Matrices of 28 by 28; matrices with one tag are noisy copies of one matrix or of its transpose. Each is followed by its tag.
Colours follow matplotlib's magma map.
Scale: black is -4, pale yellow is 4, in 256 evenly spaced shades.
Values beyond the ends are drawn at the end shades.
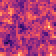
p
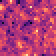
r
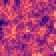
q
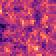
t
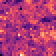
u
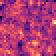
u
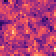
q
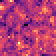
r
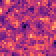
r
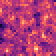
t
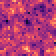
p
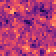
p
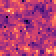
p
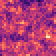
t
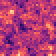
p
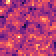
r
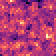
t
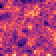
q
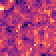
r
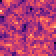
r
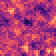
p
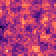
t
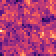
u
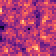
t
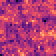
u
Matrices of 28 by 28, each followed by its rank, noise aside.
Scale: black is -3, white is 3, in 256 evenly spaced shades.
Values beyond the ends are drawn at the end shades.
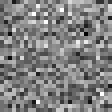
seven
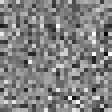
eight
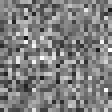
eight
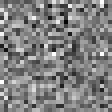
seven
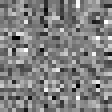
six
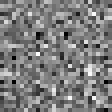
eight
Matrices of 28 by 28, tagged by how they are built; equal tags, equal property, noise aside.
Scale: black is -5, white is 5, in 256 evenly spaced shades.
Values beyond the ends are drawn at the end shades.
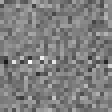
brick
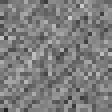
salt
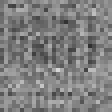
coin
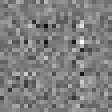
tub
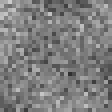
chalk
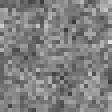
chalk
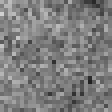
chalk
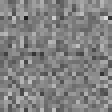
tub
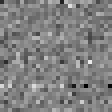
brick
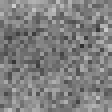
chalk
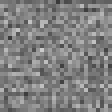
coin
